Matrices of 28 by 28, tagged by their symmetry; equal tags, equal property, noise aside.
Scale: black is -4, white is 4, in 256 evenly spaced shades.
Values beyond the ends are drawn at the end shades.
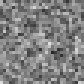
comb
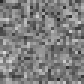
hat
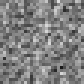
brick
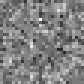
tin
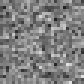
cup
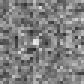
cup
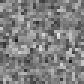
brick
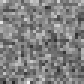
hat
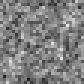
brick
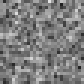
hat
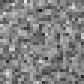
tin
